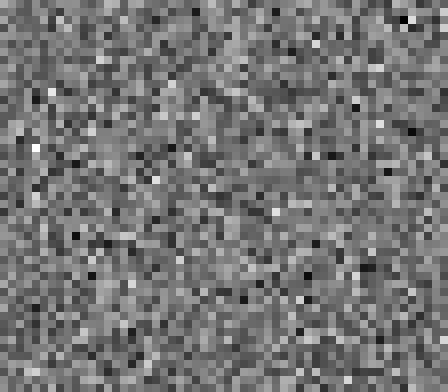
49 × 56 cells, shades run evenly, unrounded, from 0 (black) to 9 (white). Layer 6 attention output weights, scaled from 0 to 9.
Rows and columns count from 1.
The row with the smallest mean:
45
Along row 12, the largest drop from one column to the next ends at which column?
8
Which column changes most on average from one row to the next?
12
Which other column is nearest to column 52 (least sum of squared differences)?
33
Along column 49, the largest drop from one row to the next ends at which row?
22
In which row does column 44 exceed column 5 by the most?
39
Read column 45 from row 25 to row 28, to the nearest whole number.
6 4 2 5
